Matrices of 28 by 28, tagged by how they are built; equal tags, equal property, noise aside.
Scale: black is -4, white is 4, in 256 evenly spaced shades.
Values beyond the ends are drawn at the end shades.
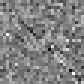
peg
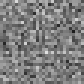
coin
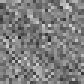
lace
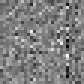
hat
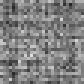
coin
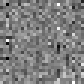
hat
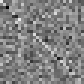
peg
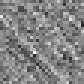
lace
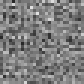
coin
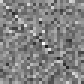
peg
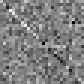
peg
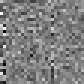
hat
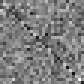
peg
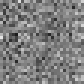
coin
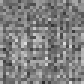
coin
